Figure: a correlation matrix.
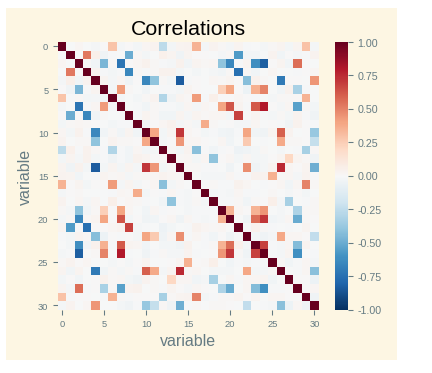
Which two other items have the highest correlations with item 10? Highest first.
14, 26
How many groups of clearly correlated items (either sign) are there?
7
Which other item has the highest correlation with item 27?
13
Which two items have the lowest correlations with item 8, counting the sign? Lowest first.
3, 1
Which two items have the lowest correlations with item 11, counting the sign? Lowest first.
4, 30
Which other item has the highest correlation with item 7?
24
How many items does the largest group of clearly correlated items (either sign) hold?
8
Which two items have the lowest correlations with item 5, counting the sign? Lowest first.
2, 28
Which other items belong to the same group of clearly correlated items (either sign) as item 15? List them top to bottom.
25
